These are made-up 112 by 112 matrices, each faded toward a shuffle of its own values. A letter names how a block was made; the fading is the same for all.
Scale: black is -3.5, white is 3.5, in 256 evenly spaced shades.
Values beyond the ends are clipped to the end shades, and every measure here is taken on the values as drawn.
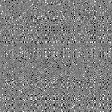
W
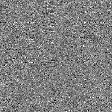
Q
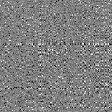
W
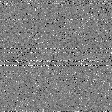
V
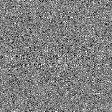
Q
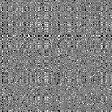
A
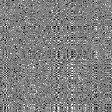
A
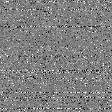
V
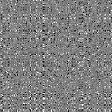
W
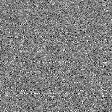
Q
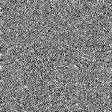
Q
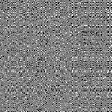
A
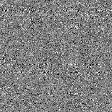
Q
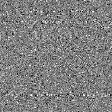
Q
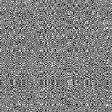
A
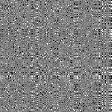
A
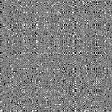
W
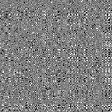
W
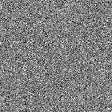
Q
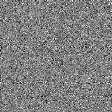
Q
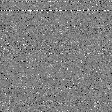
V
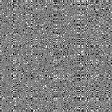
A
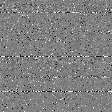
V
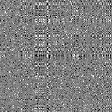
A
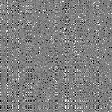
A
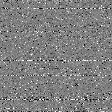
V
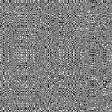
A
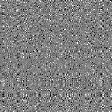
W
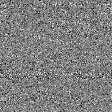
Q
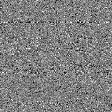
Q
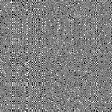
A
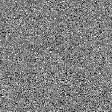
Q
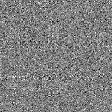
Q
